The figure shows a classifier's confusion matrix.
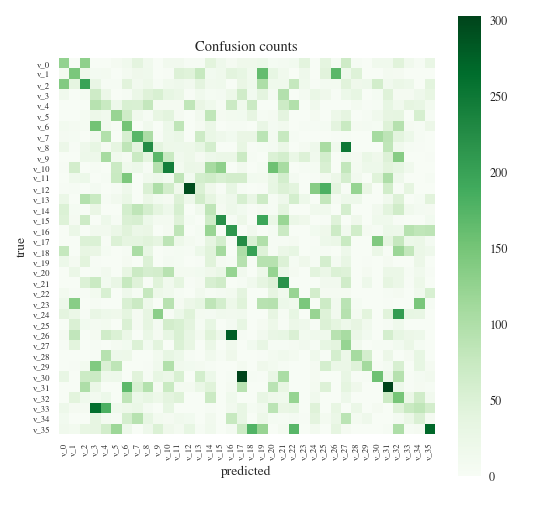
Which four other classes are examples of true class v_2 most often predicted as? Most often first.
v_0, v_19, v_22, v_30
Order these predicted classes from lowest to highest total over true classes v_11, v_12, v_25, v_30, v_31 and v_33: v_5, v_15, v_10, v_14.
v_15, v_5, v_14, v_10
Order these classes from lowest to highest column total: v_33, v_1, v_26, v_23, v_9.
v_23, v_33, v_1, v_26, v_9
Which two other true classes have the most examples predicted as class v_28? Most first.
v_12, v_16
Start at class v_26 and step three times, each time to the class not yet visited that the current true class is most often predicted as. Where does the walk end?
v_7
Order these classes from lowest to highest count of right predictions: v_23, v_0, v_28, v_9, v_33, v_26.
v_33, v_26, v_28, v_0, v_23, v_9
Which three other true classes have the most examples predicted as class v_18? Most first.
v_35, v_4, v_17
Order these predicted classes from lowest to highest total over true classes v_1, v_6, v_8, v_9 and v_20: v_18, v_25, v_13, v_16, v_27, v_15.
v_18, v_15, v_13, v_16, v_25, v_27
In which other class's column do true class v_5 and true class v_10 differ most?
v_20
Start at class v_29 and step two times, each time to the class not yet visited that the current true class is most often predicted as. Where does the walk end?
v_21
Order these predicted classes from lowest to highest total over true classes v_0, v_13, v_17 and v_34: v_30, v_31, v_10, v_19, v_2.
v_31, v_10, v_30, v_19, v_2
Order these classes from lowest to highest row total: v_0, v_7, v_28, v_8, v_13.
v_28, v_0, v_13, v_7, v_8
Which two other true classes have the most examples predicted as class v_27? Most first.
v_8, v_26
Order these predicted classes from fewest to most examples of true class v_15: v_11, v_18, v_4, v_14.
v_18, v_4, v_11, v_14
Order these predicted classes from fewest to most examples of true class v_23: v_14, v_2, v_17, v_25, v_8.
v_2, v_8, v_17, v_25, v_14
